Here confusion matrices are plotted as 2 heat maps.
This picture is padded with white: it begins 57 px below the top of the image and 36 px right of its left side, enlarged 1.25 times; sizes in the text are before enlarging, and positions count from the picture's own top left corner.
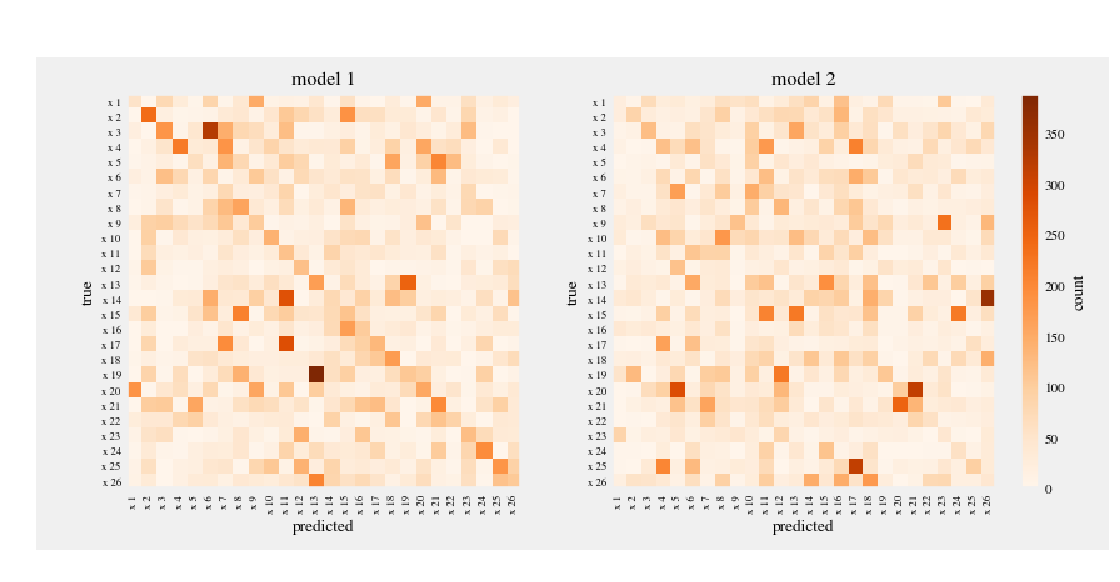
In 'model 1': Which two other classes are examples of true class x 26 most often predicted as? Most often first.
x 13, x 25
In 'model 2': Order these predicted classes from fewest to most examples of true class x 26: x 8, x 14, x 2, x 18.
x 2, x 8, x 14, x 18
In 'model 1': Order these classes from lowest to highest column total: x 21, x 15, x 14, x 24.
x 24, x 14, x 21, x 15
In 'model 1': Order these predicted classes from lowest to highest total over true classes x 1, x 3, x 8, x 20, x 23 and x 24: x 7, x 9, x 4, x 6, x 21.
x 4, x 21, x 7, x 9, x 6
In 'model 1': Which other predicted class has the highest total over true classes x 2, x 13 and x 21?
x 15
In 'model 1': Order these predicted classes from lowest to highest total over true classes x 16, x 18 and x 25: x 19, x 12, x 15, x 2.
x 19, x 2, x 12, x 15
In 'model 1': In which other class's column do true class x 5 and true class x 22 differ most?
x 7
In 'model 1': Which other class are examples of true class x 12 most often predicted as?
x 2
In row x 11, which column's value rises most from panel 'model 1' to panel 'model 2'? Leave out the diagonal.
x 6
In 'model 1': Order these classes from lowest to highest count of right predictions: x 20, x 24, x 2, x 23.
x 23, x 20, x 24, x 2
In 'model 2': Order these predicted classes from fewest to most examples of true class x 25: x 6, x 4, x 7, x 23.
x 7, x 23, x 6, x 4
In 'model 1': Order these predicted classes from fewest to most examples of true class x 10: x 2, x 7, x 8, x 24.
x 24, x 7, x 8, x 2
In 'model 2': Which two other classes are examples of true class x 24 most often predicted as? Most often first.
x 15, x 11
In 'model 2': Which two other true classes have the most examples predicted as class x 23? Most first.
x 9, x 1
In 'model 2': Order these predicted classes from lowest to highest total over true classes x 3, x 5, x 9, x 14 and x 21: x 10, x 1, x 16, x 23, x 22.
x 1, x 22, x 16, x 10, x 23
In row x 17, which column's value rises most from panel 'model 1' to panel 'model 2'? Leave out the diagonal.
x 4
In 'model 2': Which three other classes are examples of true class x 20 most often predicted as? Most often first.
x 21, x 5, x 12
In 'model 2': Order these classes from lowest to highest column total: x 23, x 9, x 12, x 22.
x 9, x 22, x 23, x 12
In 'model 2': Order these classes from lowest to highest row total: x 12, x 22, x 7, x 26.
x 12, x 22, x 7, x 26
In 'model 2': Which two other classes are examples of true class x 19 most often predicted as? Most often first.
x 12, x 2
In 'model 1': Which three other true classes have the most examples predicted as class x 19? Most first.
x 13, x 14, x 20
